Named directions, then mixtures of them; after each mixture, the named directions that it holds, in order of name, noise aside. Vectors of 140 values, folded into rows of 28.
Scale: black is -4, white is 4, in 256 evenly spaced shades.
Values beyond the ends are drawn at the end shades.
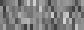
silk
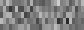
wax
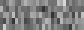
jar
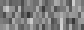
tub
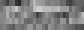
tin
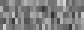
jar.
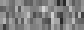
jar, tub.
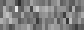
tin, wax.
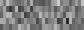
wax.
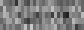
silk, tin.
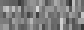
tin, tub.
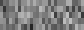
silk, tub.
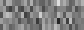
jar, wax.
